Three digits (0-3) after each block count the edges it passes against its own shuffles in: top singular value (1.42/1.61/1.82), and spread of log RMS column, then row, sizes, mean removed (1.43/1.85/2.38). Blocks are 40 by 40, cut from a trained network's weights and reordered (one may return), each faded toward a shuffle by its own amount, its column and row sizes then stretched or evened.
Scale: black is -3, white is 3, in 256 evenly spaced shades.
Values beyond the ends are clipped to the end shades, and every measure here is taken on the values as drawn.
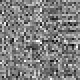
2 0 1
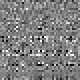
3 2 3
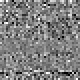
1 0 3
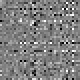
3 3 3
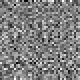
3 0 1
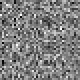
2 1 0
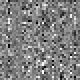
0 3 0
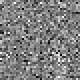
0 1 1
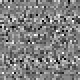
0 0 3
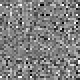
2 1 2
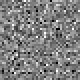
1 2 2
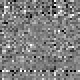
1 1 3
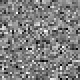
1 0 2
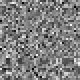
1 0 0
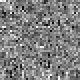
1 1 0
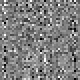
2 2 1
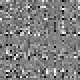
1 3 3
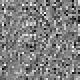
2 2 1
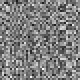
3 0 0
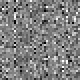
1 3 0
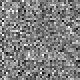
2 1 0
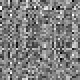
3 2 1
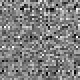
2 1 2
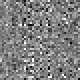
1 2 1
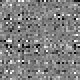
0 2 3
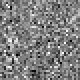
1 1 0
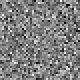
1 0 0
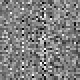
1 3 0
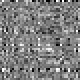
3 1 3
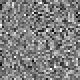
2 1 0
